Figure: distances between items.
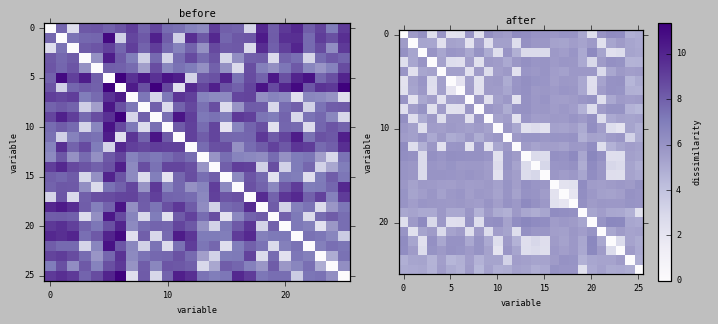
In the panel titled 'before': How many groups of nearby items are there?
8
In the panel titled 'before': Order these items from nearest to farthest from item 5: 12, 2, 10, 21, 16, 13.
12, 16, 13, 2, 21, 10
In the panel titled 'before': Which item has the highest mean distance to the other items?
5
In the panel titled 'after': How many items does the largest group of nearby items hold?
7
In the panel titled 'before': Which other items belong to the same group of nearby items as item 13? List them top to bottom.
24
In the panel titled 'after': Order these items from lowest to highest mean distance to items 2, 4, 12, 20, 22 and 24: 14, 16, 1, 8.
1, 14, 8, 16
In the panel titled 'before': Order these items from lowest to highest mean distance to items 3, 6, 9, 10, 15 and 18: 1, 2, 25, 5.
25, 1, 2, 5
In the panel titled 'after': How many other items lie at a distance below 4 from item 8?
5
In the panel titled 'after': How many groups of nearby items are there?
6
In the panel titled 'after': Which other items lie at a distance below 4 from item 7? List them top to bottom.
1, 4, 9, 12, 21
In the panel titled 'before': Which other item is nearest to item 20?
23
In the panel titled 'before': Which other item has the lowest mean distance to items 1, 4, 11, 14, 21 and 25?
7
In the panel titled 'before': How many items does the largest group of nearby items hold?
6
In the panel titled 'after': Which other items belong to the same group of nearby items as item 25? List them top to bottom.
19
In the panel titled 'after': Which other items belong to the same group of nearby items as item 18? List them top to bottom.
16, 17
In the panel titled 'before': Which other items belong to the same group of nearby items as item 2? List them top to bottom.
0, 17
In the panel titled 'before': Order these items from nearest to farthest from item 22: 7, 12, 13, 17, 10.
10, 7, 13, 17, 12
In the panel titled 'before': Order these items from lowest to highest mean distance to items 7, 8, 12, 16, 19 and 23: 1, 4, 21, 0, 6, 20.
4, 20, 21, 0, 1, 6
